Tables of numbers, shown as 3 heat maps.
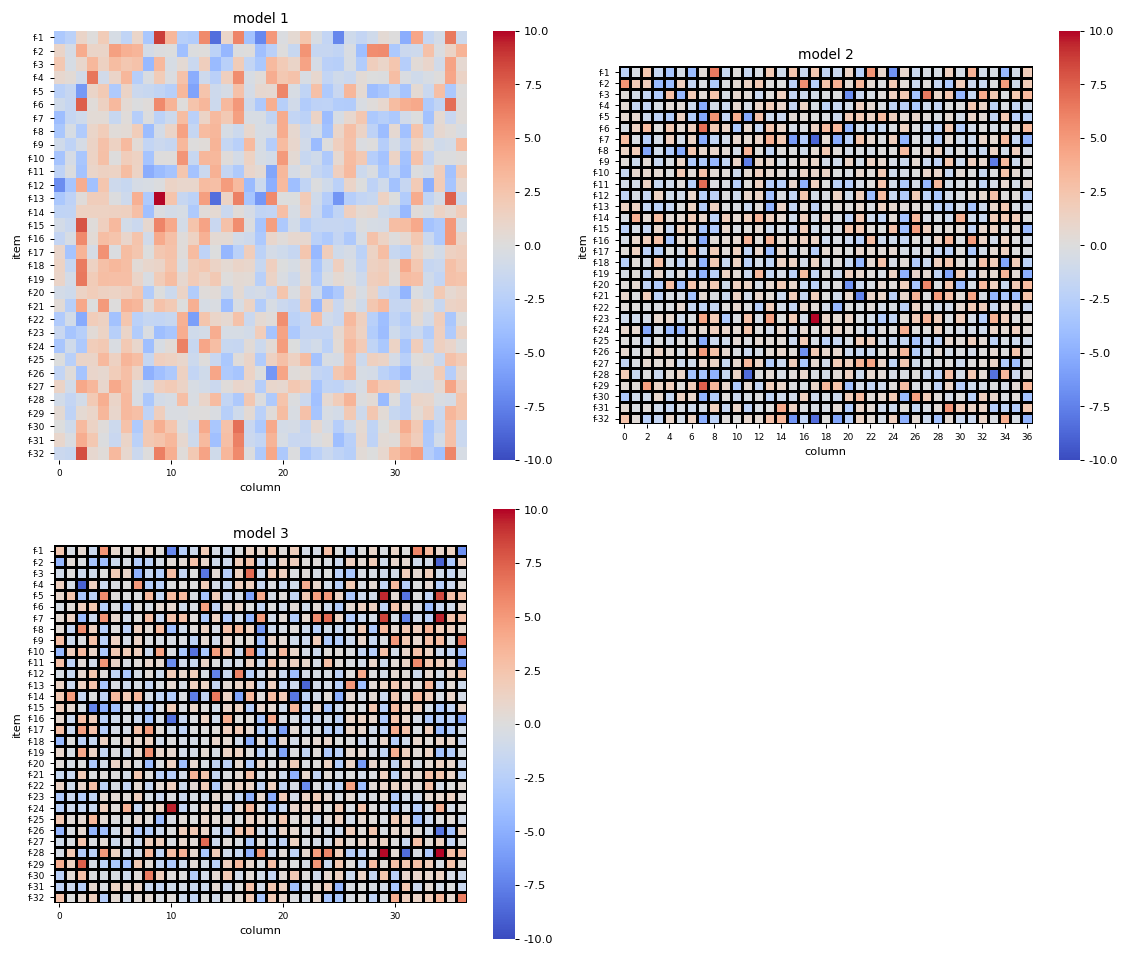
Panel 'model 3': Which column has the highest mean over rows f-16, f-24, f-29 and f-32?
2
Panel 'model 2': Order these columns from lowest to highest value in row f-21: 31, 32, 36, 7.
32, 7, 36, 31
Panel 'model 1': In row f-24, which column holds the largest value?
11
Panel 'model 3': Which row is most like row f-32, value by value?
f-9
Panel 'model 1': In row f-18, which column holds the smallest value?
23
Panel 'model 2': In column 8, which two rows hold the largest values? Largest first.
f-1, f-5
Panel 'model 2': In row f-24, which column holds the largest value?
25
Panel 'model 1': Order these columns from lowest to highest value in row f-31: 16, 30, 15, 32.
30, 32, 15, 16
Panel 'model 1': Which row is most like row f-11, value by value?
f-26
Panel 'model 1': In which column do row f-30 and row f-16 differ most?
16
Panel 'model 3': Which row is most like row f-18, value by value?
f-23
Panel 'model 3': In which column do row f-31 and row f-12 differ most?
14
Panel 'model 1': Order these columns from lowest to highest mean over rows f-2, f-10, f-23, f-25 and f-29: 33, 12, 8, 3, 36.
8, 12, 33, 3, 36
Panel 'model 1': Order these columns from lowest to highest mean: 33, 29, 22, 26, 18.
18, 33, 29, 22, 26
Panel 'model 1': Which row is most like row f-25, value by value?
f-29
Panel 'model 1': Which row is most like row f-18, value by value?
f-19
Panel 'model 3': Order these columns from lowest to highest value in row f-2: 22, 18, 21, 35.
35, 18, 22, 21
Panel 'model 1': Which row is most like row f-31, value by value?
f-30
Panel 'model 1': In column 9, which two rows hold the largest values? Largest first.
f-13, f-1
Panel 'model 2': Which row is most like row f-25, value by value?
f-4
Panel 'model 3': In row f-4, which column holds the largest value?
7
